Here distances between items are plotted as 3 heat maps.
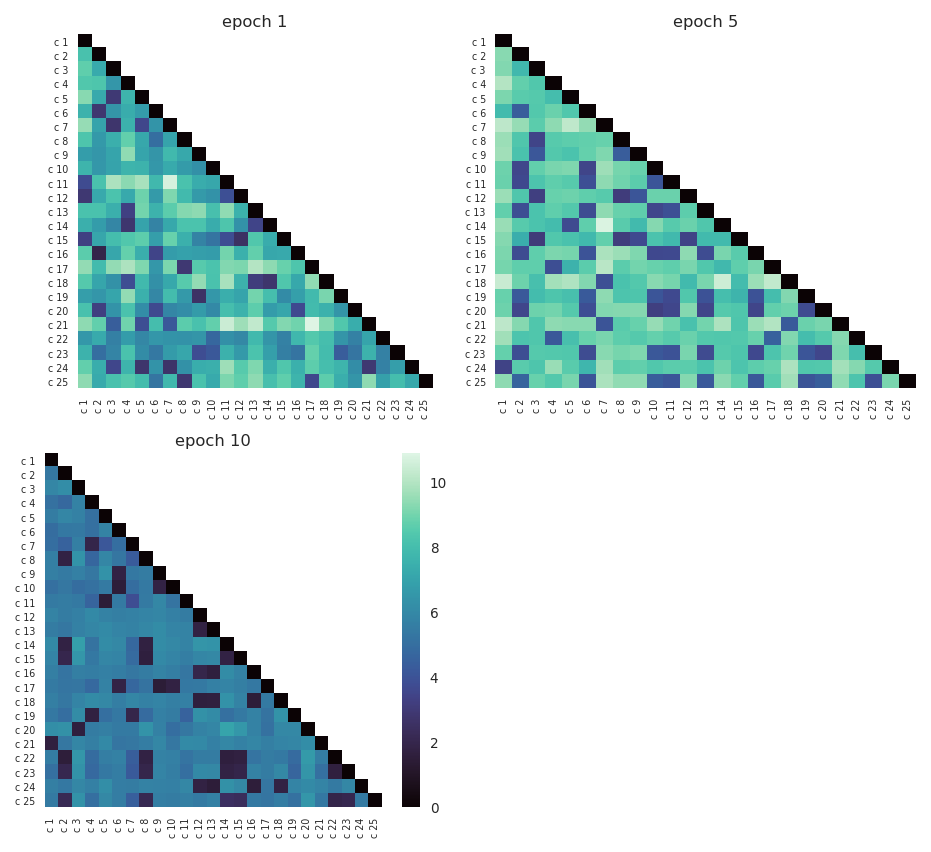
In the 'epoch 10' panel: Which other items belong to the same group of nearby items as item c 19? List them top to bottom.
c 4, c 7
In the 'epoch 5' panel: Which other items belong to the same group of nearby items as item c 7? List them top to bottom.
c 18, c 21
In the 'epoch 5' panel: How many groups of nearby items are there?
6
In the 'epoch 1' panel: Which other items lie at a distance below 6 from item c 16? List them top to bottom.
c 2, c 6, c 20, c 23
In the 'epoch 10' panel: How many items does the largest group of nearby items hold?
7
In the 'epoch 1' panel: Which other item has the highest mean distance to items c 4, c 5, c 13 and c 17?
c 11
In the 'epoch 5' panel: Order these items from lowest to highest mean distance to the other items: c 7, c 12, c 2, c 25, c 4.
c 2, c 25, c 12, c 4, c 7
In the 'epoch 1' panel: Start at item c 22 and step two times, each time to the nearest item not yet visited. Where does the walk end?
c 23
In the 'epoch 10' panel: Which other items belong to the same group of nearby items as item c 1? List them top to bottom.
c 21
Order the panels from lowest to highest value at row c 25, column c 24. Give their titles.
epoch 10, epoch 1, epoch 5
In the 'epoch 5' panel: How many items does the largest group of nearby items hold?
10
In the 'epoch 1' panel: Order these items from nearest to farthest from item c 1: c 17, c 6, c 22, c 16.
c 22, c 6, c 16, c 17
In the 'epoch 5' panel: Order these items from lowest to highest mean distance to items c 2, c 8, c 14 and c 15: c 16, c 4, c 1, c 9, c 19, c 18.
c 9, c 19, c 16, c 4, c 18, c 1
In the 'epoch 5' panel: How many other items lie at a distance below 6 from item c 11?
9
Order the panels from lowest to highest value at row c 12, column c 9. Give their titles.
epoch 5, epoch 10, epoch 1
